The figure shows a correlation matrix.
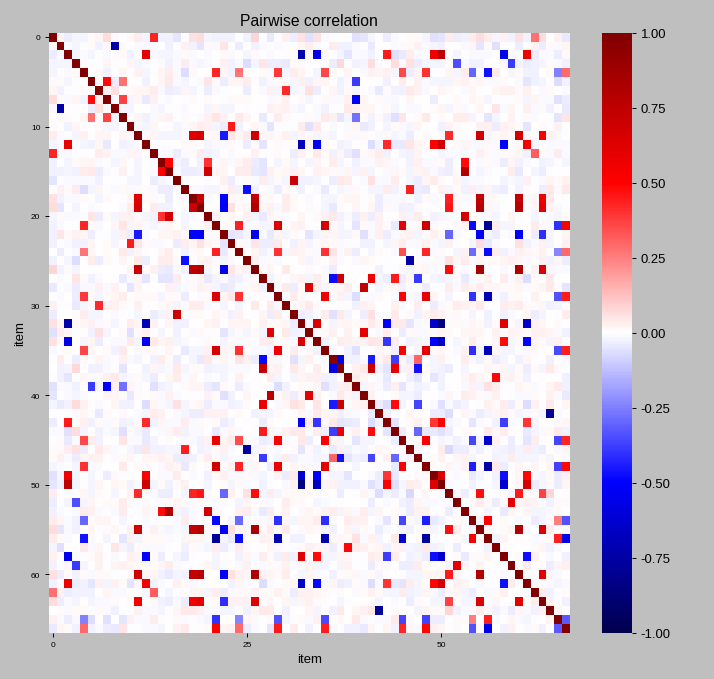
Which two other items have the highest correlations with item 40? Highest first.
28, 33
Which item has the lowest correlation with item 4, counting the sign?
56
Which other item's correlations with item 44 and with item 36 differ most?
37
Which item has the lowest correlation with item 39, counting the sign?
7
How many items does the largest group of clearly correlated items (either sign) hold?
11
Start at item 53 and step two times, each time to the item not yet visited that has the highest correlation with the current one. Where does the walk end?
20
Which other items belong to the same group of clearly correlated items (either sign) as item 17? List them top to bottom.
25, 46
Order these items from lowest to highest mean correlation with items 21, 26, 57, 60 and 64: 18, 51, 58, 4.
58, 4, 51, 18
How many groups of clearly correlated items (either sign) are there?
16
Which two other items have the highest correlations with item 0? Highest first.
13, 62
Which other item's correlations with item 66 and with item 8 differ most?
1
